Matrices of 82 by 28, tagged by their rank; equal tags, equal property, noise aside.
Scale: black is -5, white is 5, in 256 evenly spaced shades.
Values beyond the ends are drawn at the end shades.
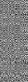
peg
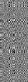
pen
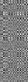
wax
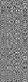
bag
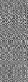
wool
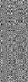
bag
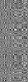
pen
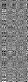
pen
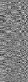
wool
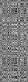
wool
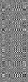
wax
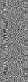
bag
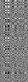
wax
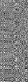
peg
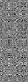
bag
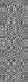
wool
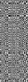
pen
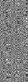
peg
